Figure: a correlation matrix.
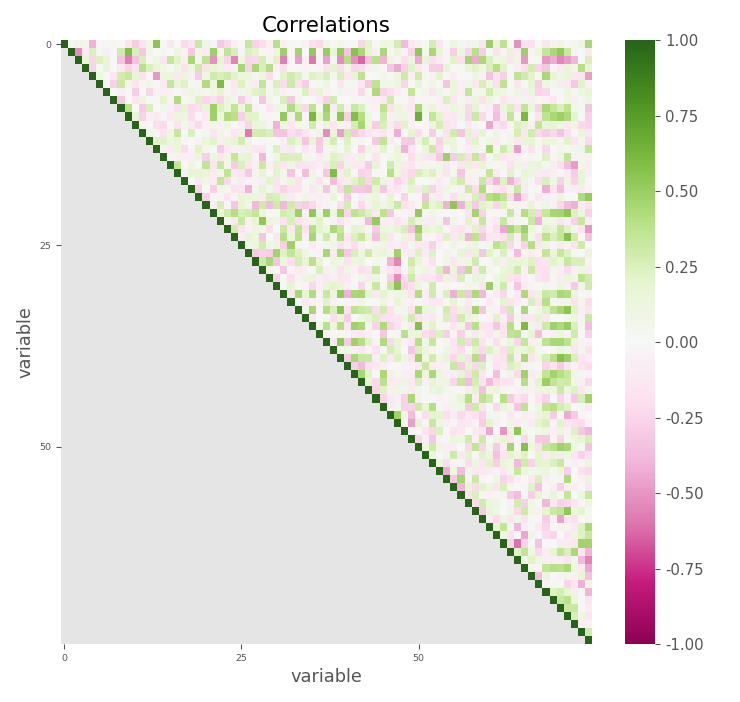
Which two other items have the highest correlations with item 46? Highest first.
47, 16
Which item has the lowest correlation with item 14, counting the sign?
28
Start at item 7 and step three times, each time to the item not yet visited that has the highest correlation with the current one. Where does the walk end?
23
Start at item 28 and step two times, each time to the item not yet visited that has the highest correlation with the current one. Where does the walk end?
5
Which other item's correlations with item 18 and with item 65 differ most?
2
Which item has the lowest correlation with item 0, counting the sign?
64
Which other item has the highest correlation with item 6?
44
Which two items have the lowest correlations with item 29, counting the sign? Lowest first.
47, 20
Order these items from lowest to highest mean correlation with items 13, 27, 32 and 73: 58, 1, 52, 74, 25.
52, 1, 74, 58, 25
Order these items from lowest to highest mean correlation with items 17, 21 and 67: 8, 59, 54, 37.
59, 54, 8, 37
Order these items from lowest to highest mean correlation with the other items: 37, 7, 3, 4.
7, 3, 4, 37
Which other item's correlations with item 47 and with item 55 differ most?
11
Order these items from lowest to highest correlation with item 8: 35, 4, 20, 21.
20, 4, 35, 21
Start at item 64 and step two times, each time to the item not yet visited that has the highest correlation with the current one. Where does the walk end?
36
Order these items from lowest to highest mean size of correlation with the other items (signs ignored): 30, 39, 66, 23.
66, 30, 23, 39
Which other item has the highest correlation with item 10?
42
